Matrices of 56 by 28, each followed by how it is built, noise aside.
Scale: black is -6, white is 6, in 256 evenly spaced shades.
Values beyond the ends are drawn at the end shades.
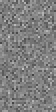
repeating rows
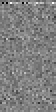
uneven rows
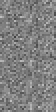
repeating rows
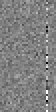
uneven columns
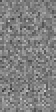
repeating columns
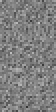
repeating columns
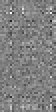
low rank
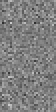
low rank
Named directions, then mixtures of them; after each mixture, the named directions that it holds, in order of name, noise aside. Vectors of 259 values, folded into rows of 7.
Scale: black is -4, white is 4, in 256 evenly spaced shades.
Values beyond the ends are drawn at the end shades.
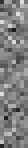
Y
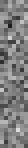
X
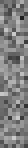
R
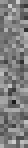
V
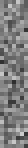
V, X.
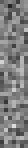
R, V, X.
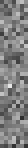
R, V, Y.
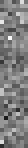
X, Y.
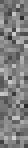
R.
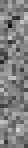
X.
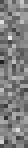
X, Y.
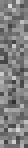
V, X.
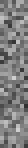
R, X.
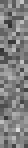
R, X.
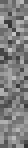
R, X.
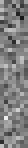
R, Y.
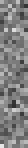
V, Y.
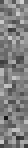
V, X, Y.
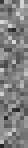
Y.
